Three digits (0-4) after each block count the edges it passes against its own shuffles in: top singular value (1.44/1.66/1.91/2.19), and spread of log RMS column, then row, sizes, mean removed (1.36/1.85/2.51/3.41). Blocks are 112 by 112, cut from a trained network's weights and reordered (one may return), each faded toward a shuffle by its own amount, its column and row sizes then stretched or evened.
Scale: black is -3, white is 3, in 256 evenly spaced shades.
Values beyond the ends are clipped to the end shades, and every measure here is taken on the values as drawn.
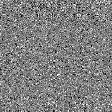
1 0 2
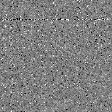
1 2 1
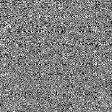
2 2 3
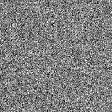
2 1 0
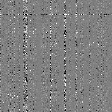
2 4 1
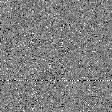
1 1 1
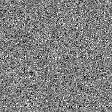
0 0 2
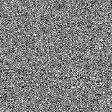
1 1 1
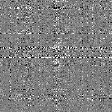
2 3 4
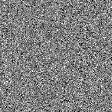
1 2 0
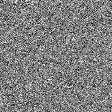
0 1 1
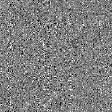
1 3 1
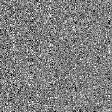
1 3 0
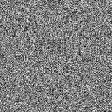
3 0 0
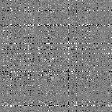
1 4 4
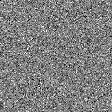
1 0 0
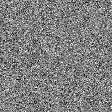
1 0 1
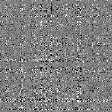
1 4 4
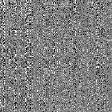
3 4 1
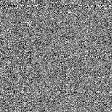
2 1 2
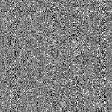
3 3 0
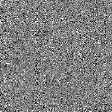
0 3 2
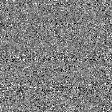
0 1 3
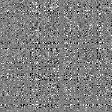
0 4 4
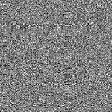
3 0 2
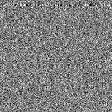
3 0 2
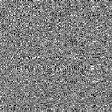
3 1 3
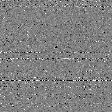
3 1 3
